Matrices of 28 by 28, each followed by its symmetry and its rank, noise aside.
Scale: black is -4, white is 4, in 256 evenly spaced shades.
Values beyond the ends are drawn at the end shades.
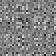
no symmetry, rank four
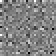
symmetric, rank four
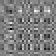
no symmetry, rank two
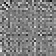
antisymmetric, rank four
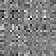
no symmetry, rank three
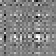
no symmetry, rank two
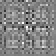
no symmetry, rank three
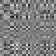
no symmetry, rank two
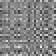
no symmetry, rank two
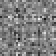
antisymmetric, rank four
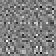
antisymmetric, rank four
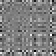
antisymmetric, rank two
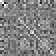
symmetric, rank four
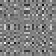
antisymmetric, rank two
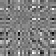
antisymmetric, rank two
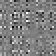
antisymmetric, rank four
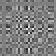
symmetric, rank two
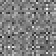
symmetric, rank four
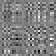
antisymmetric, rank two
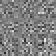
no symmetry, rank four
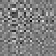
no symmetry, rank three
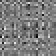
no symmetry, rank three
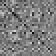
symmetric, rank four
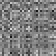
symmetric, rank two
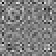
symmetric, rank three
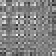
symmetric, rank two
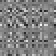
no symmetry, rank two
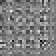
symmetric, rank four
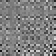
no symmetry, rank two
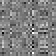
no symmetry, rank two
